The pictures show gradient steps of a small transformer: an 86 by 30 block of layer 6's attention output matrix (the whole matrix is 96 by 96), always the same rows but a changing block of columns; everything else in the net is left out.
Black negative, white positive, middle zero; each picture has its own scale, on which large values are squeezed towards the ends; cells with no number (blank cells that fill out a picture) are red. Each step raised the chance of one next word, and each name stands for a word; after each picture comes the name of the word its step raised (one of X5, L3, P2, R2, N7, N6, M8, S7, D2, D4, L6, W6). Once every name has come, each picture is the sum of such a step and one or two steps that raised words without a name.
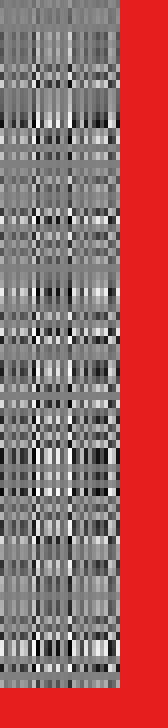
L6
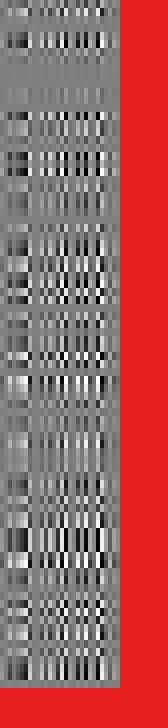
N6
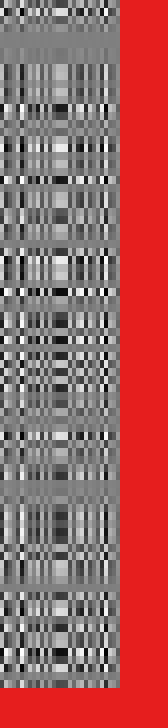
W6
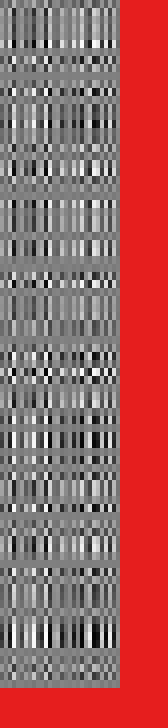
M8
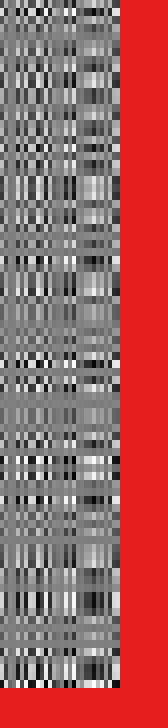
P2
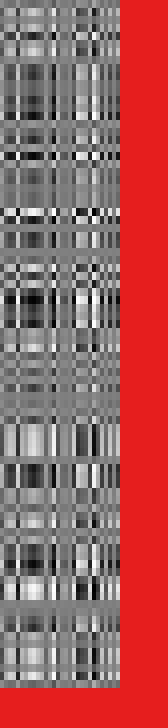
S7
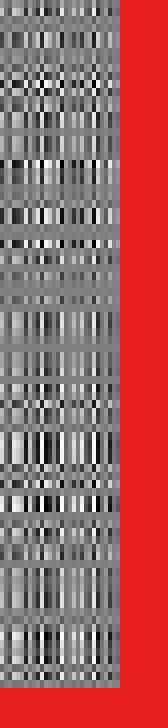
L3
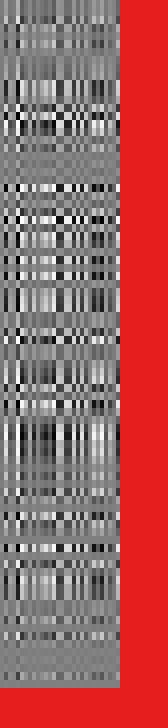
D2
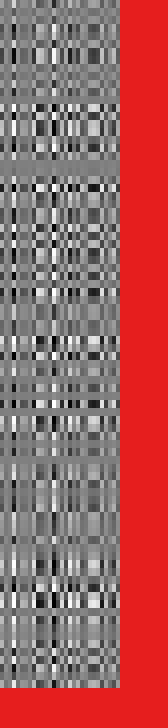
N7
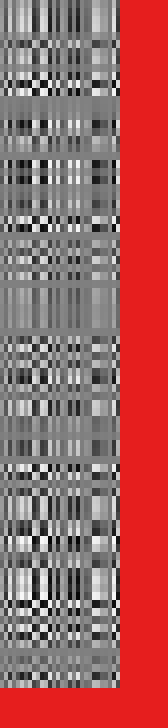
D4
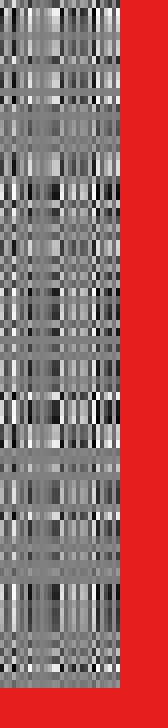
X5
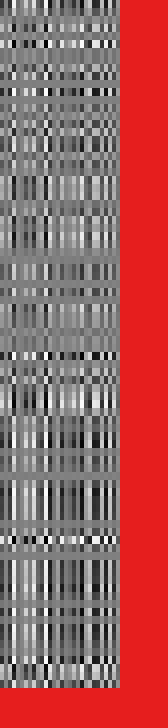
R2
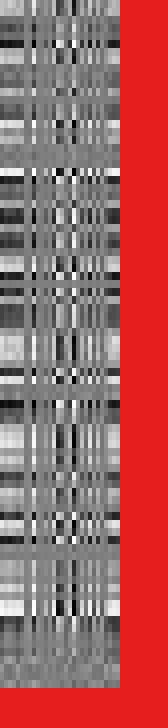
R2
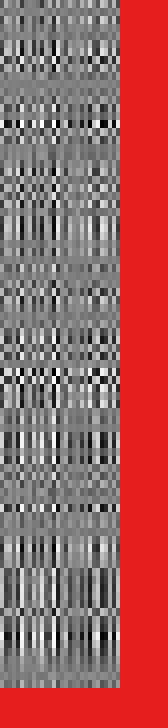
M8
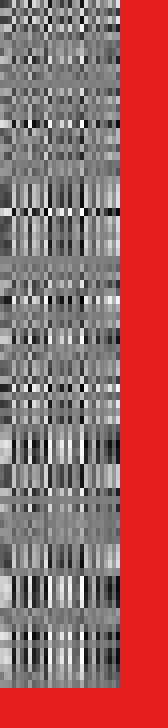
S7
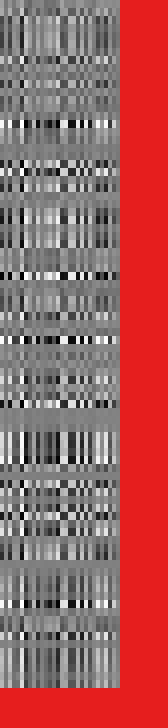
L3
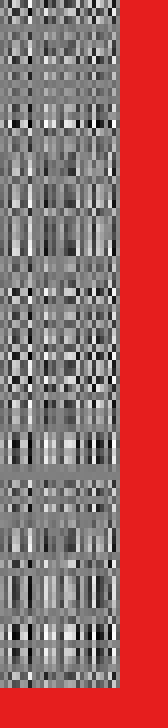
N6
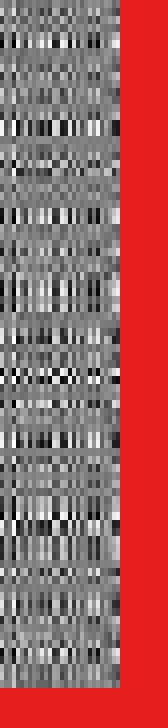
M8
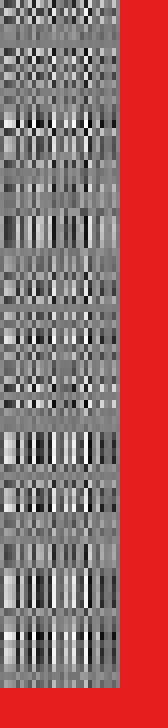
L3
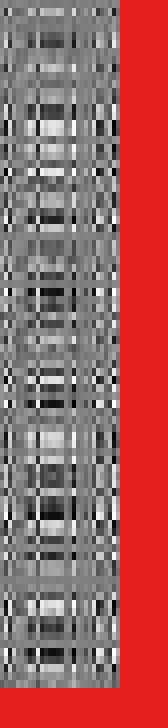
W6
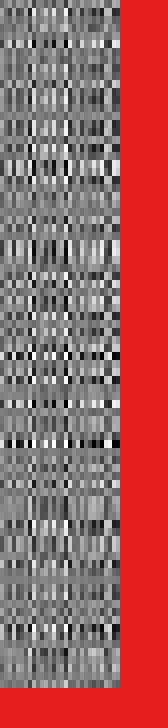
N6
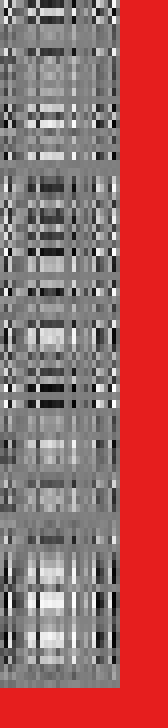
N7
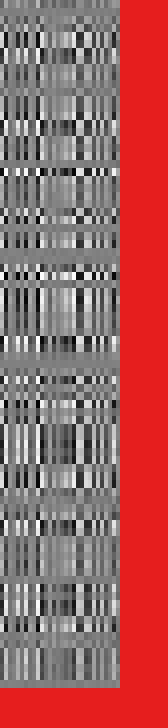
S7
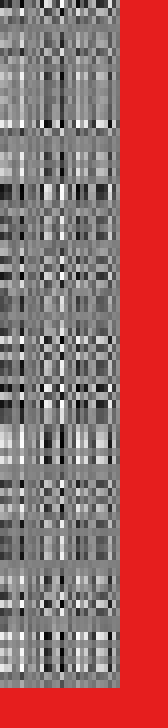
X5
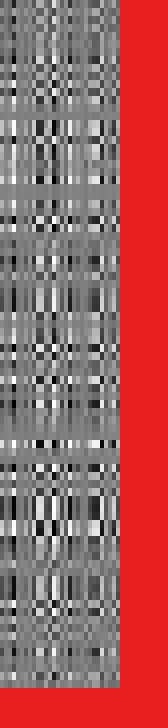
D4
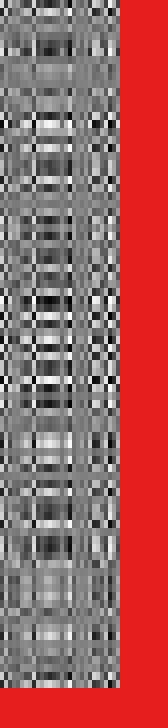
N6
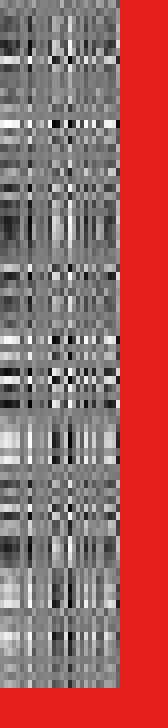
M8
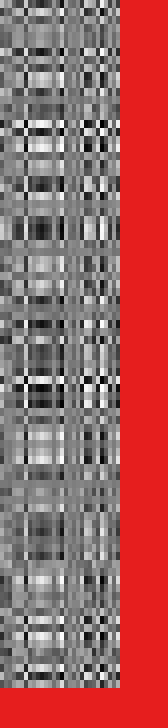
W6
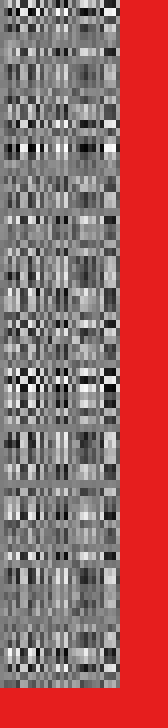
W6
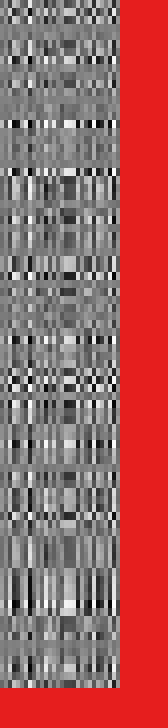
P2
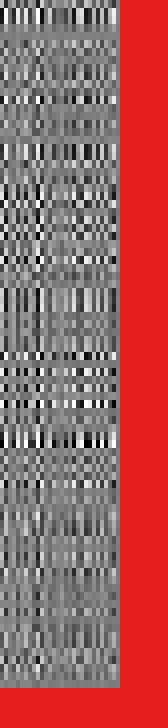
X5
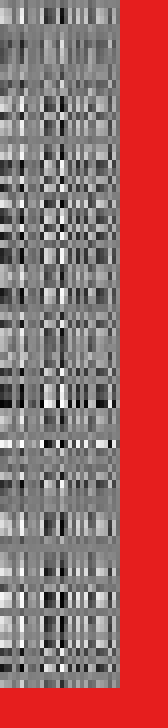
N7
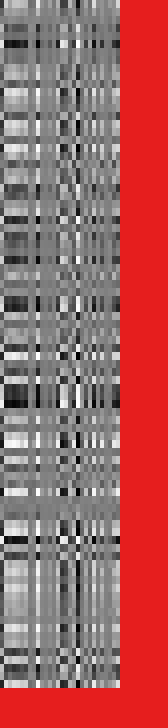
R2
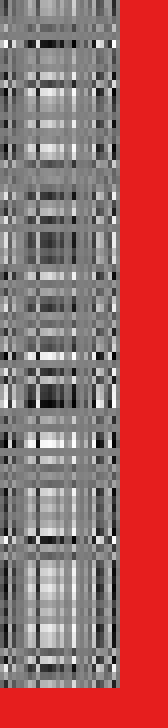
R2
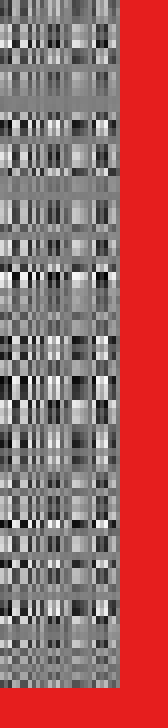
N6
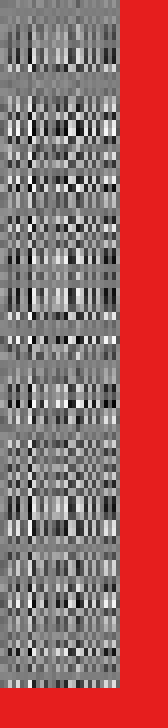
N7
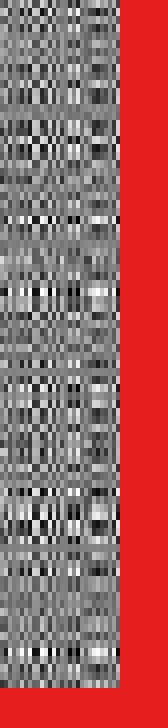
L6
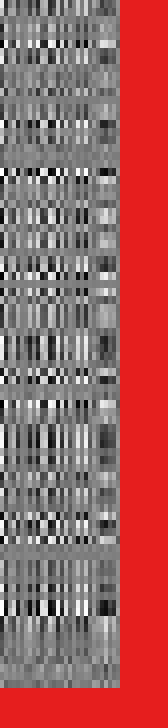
R2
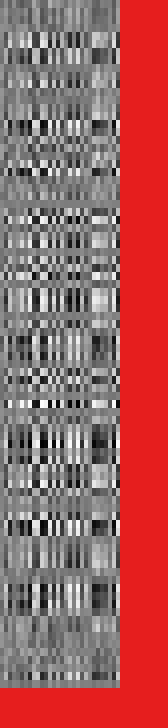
S7
